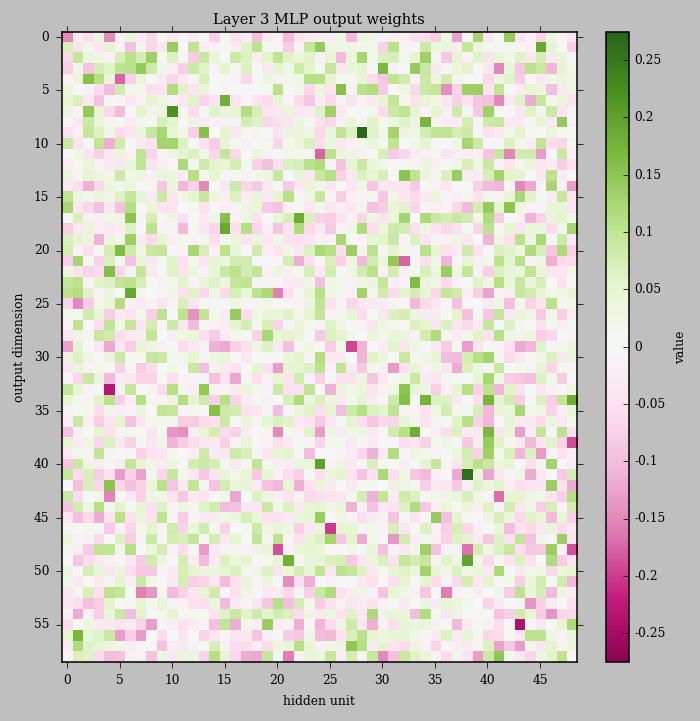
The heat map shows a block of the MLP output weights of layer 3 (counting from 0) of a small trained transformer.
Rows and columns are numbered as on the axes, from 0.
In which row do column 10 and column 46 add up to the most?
7
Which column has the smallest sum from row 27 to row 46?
43
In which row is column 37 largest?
13
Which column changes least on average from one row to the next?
17
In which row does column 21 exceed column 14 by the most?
49
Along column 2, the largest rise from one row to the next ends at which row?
4
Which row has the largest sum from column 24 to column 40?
9
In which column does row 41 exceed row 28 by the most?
38
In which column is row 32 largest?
40
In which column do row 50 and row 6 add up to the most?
15
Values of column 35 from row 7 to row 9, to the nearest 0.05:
0.05 0 0.1
